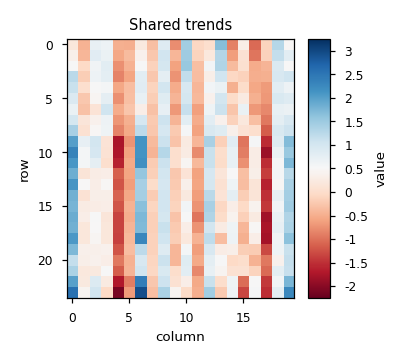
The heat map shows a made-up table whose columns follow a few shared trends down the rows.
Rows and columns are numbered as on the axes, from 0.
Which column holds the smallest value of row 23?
4
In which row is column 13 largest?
0
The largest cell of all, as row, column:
23, 6
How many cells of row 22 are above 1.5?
3
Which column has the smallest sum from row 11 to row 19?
17
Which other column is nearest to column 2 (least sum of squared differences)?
18
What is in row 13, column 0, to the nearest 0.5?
2
